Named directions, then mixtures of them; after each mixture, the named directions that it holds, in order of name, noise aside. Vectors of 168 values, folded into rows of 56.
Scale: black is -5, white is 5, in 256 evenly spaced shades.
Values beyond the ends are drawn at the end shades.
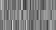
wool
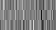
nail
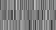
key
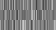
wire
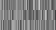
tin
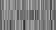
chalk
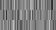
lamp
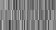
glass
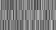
chalk, key.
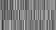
chalk, glass.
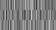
lamp, wire.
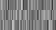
lamp, wool.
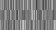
wire.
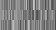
tin.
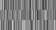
tin, wire, wool.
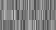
chalk, key.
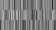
glass, wire, wool.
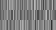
chalk, key, wire.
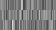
lamp, wool.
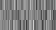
lamp, nail, wool.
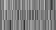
chalk, glass, lamp.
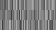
glass.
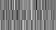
lamp, wire.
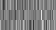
nail.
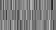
lamp.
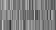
chalk, glass, tin.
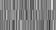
lamp.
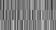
lamp, nail.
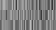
glass, lamp, nail.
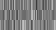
wire.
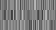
key.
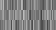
nail, wool.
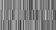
nail, tin.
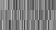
glass.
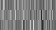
nail.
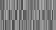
lamp, nail, wool.
